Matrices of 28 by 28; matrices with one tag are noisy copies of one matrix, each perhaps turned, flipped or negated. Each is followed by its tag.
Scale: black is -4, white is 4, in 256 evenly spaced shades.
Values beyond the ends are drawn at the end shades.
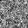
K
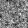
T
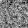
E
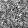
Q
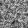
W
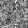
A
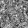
K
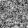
K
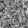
K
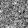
T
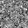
K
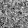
Q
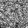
E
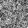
A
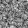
K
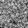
W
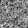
K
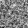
W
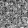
Q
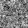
A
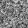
K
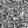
W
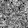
A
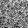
Q
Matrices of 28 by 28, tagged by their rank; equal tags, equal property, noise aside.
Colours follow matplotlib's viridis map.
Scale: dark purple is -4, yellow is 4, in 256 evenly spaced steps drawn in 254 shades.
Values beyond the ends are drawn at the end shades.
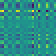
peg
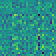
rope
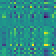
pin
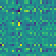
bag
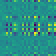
peg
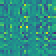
bag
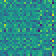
bag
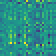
bag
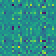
bag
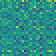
bag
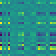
peg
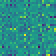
rope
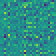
rope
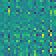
bag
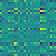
pin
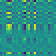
peg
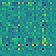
bag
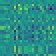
bag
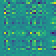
pin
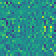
rope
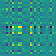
peg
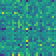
rope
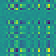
peg
